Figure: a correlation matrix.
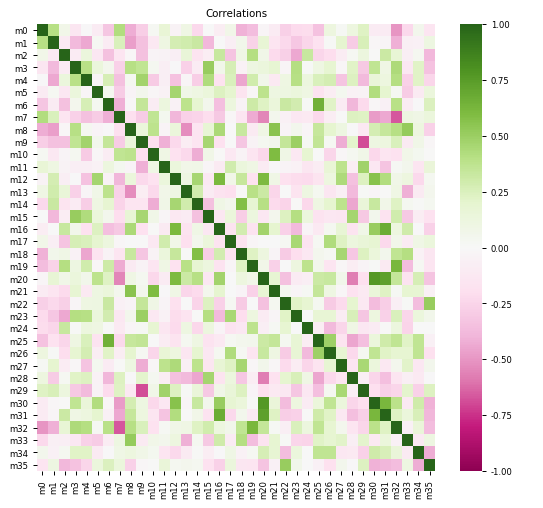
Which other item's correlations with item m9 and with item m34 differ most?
m22
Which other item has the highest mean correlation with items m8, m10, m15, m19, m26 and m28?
m3
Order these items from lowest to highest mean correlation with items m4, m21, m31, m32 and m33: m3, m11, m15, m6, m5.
m11, m5, m15, m6, m3
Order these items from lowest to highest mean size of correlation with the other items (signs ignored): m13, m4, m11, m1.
m11, m13, m1, m4
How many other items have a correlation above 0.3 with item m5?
3
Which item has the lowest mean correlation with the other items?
m7
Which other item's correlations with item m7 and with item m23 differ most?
m32
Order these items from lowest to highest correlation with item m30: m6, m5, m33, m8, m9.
m33, m6, m9, m8, m5
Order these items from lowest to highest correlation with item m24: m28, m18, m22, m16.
m18, m16, m28, m22
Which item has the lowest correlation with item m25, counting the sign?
m28
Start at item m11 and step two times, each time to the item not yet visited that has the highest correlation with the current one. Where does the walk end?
m27
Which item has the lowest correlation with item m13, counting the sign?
m8
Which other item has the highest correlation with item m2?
m19
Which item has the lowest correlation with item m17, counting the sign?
m2
